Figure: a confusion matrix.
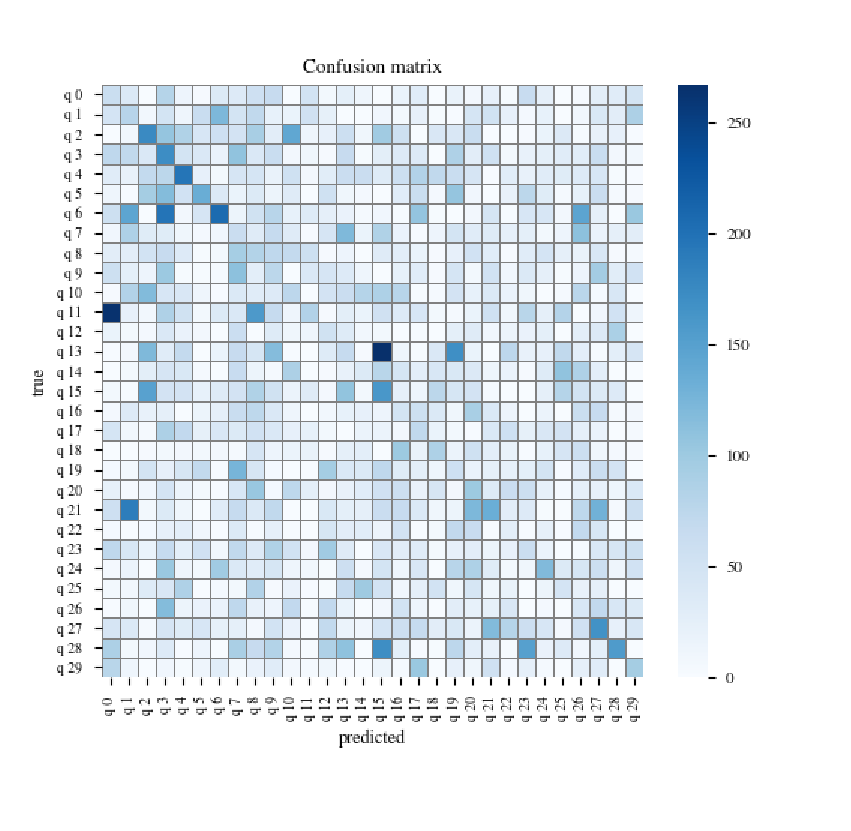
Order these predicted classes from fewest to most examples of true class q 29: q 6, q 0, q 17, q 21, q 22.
q 22, q 6, q 21, q 0, q 17
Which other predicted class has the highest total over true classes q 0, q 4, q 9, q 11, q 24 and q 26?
q 3
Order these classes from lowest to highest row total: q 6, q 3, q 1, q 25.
q 25, q 1, q 3, q 6
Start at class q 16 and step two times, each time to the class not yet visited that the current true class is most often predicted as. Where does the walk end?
q 8
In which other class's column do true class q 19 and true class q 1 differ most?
q 6
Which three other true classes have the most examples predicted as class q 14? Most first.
q 25, q 10, q 4
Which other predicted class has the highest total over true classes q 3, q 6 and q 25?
q 1
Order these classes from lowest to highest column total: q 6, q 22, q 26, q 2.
q 22, q 6, q 2, q 26
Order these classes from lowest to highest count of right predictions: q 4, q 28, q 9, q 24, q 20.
q 9, q 20, q 24, q 28, q 4
